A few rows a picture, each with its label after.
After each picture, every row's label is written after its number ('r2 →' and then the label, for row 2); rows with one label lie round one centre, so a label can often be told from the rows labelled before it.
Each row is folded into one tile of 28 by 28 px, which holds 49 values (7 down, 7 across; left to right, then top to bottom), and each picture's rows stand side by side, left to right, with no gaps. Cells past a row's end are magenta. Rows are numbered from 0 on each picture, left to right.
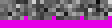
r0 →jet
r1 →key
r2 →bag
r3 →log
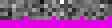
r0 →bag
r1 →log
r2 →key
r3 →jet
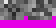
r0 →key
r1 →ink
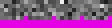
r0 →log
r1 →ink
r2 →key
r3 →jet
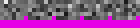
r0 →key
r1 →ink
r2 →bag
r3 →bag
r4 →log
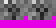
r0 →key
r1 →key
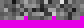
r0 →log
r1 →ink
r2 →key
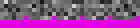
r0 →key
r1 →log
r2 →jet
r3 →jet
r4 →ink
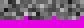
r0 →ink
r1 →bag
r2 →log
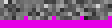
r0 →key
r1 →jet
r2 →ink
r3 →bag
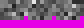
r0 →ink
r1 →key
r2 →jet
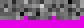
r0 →log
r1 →bag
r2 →log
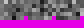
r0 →key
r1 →log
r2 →ink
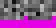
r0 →log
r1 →bag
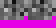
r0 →log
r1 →log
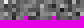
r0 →key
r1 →bag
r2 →ink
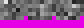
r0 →key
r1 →bag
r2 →jet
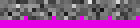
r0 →jet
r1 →ink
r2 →jet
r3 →key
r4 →key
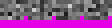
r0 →jet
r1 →log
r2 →bag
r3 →ink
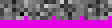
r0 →log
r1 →jet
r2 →key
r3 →log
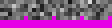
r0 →bag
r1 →ink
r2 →log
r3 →key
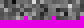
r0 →log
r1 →key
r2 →bag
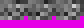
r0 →jet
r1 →jet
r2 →jet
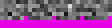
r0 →jet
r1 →ink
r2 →bag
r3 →bag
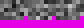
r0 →ink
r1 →jet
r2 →bag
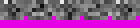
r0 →key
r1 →ink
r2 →key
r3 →ink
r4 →key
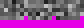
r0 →log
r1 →jet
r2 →bag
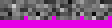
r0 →bag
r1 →jet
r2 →log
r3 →jet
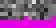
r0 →bag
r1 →key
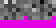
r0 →key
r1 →log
